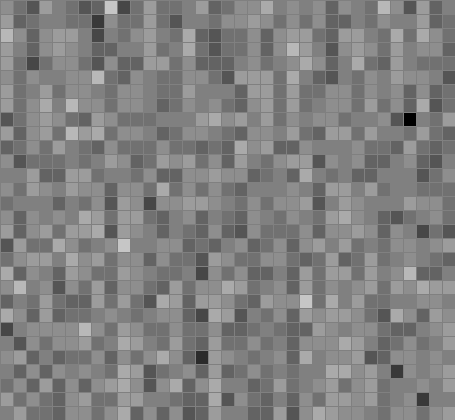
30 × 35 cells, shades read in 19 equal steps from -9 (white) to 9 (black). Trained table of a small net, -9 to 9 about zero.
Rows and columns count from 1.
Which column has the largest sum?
16
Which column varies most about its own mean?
32
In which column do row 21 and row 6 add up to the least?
8
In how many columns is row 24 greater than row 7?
14
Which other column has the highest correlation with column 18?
2
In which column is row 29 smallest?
17
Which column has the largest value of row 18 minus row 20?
1
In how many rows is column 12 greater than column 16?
8
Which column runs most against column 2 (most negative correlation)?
20
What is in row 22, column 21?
-2
